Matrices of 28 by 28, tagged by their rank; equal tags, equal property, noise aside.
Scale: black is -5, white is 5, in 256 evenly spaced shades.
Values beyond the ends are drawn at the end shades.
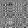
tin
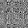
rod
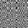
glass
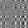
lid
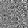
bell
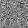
bell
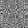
tin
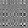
lid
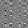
lid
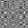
glass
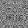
rod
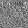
bell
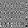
tin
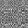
rod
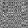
tin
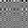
lid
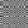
lid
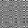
lid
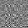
glass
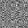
tin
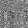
tin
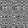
glass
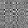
lid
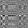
lid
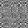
glass
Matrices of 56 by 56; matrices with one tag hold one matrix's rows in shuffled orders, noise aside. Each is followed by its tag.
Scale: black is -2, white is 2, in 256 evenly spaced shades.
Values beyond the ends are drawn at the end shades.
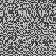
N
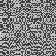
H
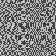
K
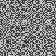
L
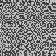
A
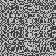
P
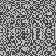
L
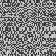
A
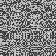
H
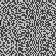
K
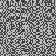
L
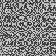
A
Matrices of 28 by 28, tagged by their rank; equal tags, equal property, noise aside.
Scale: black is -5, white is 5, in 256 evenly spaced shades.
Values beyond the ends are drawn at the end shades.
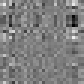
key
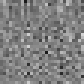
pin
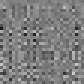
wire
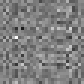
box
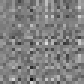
box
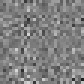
wire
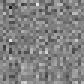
pin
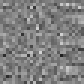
pin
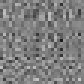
wire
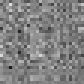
wire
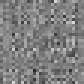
wire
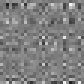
key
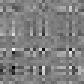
key
